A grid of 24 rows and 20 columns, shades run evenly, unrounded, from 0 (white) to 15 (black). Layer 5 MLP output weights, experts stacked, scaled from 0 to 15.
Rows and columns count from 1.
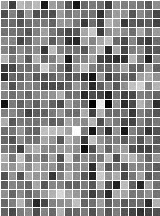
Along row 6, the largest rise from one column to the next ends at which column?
14
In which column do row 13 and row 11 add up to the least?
8
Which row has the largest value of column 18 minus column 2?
21
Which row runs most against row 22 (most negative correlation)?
5
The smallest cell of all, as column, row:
10, 15
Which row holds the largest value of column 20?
12
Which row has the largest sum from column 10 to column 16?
11
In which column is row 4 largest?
13
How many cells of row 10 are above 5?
17
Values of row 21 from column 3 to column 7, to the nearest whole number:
8 9 5 10 7
